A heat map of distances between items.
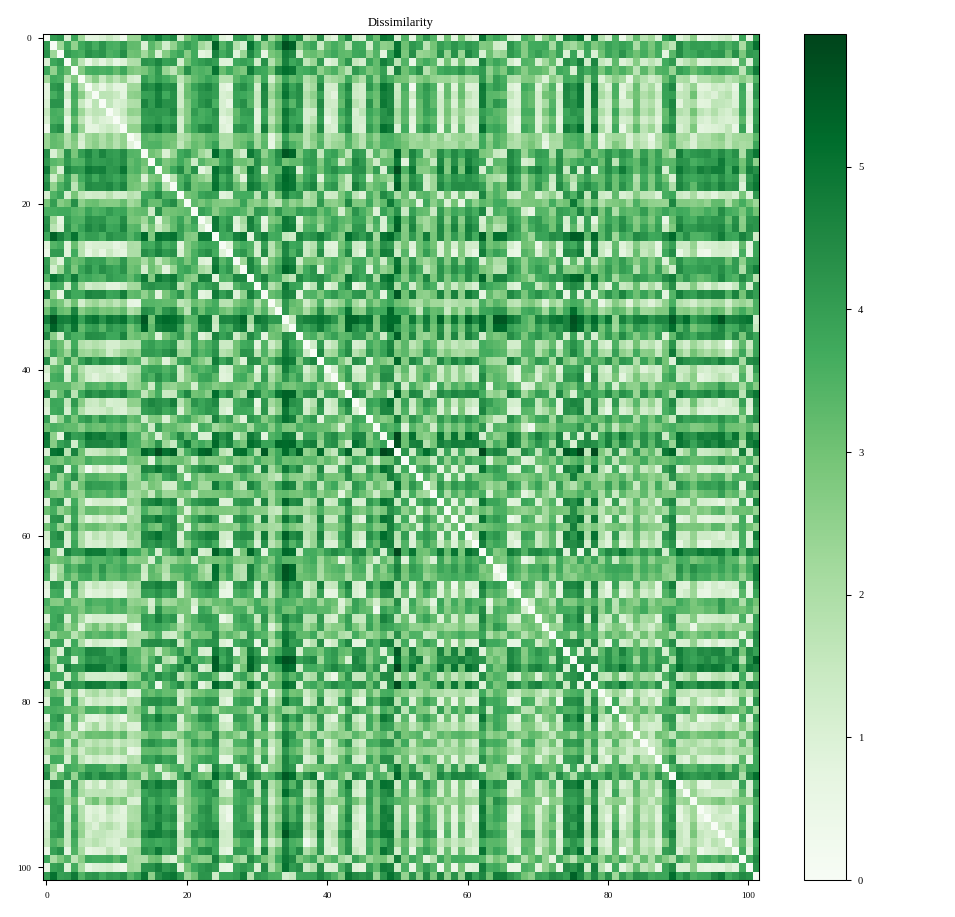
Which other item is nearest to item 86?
12
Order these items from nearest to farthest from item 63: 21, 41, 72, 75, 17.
21, 72, 17, 75, 41
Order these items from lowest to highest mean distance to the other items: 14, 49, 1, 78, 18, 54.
54, 1, 14, 18, 78, 49
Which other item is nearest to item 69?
47
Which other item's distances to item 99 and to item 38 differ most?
18
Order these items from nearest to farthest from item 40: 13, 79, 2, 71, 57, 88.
79, 13, 71, 57, 88, 2
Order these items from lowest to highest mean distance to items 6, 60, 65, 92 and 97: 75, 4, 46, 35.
4, 46, 75, 35
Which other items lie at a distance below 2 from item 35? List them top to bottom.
24, 29, 34, 101
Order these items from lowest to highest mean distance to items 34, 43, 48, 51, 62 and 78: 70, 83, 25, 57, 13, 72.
57, 72, 13, 83, 25, 70
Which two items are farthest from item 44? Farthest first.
34, 49
